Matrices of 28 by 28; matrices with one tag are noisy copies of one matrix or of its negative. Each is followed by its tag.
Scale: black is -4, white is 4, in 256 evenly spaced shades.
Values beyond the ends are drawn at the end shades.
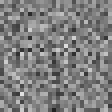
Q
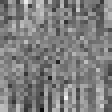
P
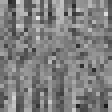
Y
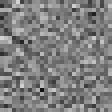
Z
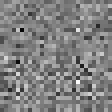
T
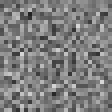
Q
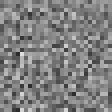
Q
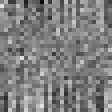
P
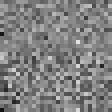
T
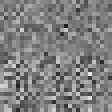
T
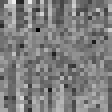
Y
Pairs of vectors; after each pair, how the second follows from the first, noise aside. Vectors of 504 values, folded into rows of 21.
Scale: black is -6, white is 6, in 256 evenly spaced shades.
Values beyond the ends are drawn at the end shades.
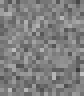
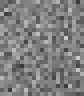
sign-scrambled.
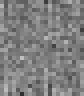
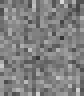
reversed, negated.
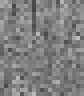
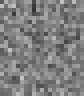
sign-scrambled.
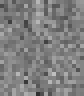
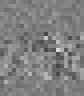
wrapped around, negated, partly zeroed.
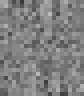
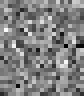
wrapped around, scaled up.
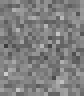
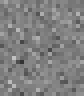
wrapped around, negated, partly zeroed.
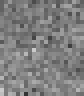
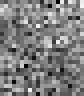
reversed, scaled up.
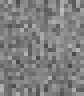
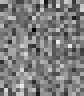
reversed, scaled up.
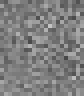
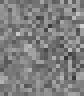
sign-scrambled.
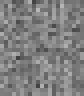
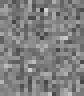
reversed, negated.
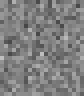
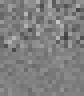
negated, partly zeroed.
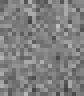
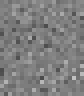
wrapped around, negated, partly zeroed.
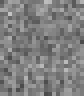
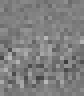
negated, partly zeroed.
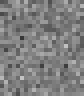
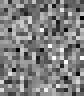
wrapped around, scaled up.
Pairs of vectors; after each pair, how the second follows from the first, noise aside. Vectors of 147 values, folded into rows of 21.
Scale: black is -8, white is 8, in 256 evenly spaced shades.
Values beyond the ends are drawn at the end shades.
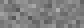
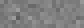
negated, shrunk.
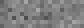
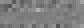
reversed, negated, partly zeroed.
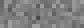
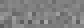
reversed, negated, partly zeroed.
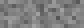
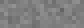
negated, shrunk.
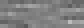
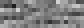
reversed, negated, scaled up.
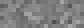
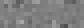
wrapped around, negated, partly zeroed.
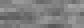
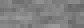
negated, shrunk.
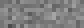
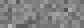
sign-scrambled.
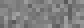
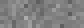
wrapped around, negated, partly zeroed.
